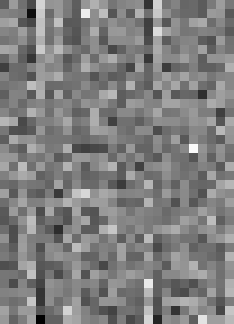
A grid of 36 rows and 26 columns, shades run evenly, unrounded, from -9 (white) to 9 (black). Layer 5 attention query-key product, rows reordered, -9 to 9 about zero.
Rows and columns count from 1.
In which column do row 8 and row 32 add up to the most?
19
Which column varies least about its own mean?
6
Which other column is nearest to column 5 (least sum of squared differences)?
18
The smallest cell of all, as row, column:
17, 22
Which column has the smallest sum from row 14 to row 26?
26
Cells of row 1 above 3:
2
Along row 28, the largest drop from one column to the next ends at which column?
9
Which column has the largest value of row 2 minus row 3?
23
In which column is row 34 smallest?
4
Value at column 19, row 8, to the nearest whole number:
5
